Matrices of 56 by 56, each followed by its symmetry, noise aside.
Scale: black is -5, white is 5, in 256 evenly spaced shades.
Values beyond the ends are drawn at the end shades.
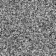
antisymmetric.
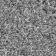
symmetric across the other diagonal.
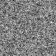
no symmetry.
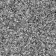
antisymmetric.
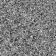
symmetric across the other diagonal.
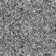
mirrored top to bottom.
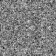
mirrored top to bottom.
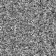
mirrored top to bottom.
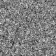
no symmetry.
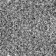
mirrored top to bottom.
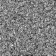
no symmetry.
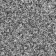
symmetric across the other diagonal.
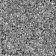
symmetric across the other diagonal.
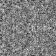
mirrored top to bottom.
